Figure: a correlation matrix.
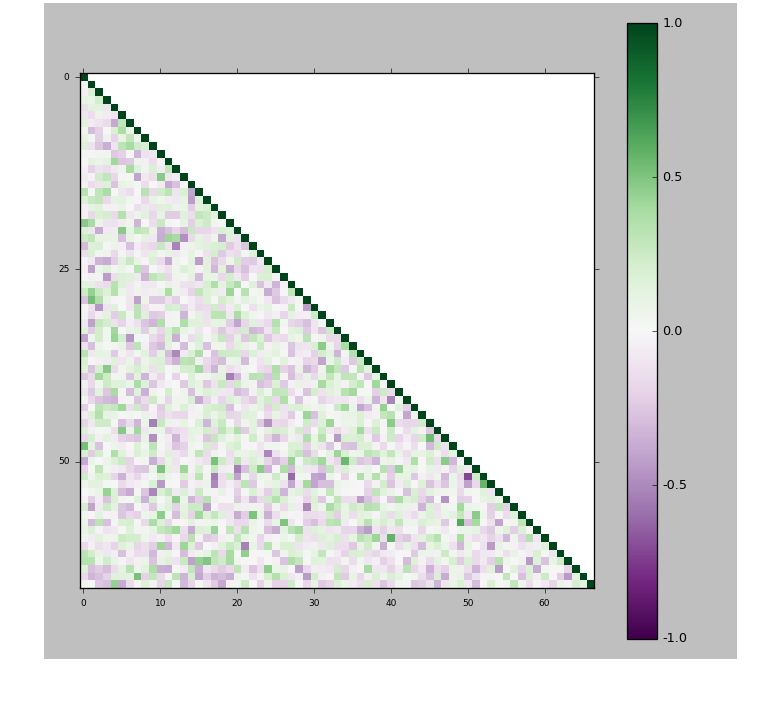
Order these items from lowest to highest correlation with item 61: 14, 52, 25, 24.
52, 25, 14, 24
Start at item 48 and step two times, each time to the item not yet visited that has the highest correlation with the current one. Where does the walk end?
19
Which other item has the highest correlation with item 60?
40
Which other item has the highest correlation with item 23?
51
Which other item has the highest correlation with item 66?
4
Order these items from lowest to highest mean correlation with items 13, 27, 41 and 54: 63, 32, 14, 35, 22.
14, 35, 22, 32, 63
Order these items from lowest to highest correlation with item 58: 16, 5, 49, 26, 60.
16, 5, 60, 26, 49
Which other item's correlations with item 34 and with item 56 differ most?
29
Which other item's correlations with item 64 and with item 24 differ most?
49
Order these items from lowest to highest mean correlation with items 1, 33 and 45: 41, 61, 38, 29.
41, 61, 38, 29
